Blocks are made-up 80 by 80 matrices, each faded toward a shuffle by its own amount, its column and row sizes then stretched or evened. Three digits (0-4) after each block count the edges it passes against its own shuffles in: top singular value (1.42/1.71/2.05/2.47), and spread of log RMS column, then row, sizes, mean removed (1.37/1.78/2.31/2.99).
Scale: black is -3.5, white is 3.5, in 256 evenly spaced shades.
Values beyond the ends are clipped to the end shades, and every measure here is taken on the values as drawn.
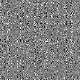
0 4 3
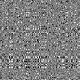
4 1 3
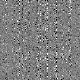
2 4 1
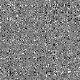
1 3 3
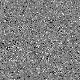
1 0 2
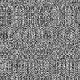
4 1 2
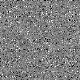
1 1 3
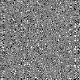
2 3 1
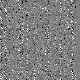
0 4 0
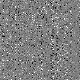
2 3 0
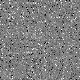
1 2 0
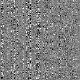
2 4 1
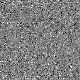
0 0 1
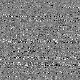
1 0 4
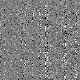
2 4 1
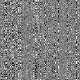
3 4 0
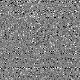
2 1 3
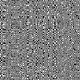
4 3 1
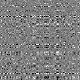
4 2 4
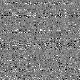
2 1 4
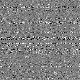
2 0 4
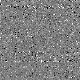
0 1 2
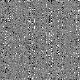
1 4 1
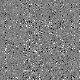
1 3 2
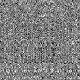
3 1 1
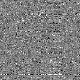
3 1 2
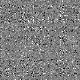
1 2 3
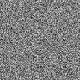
3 0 0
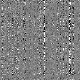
2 4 2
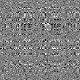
4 2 4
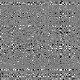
4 3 4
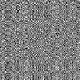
4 2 2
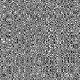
4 3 1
